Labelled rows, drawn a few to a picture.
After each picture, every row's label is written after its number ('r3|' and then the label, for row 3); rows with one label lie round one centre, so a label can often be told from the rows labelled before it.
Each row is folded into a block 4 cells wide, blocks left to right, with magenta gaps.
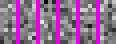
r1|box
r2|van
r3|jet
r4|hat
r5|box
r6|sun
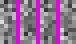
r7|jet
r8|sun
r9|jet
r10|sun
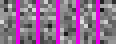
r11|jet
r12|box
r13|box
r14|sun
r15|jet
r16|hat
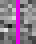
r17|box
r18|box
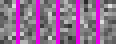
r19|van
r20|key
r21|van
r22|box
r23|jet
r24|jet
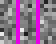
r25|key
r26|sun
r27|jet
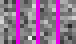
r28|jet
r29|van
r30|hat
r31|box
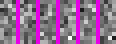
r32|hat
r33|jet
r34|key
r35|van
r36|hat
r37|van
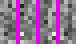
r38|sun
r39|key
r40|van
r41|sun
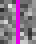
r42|hat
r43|key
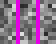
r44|van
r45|key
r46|sun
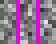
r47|hat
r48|key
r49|hat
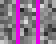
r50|key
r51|hat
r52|sun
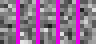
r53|box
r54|key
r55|box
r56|key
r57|hat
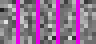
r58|hat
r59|jet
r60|van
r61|van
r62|jet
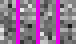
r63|sun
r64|box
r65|key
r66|box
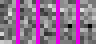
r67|key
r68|hat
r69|hat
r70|box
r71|box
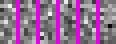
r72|hat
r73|hat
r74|key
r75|sun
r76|hat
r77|box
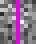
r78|box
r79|jet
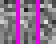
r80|jet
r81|jet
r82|hat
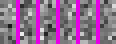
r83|box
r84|key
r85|sun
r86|van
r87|key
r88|van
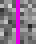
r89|hat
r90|box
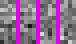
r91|box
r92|box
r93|key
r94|sun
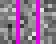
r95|box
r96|van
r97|jet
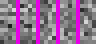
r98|box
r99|box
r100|van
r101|sun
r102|hat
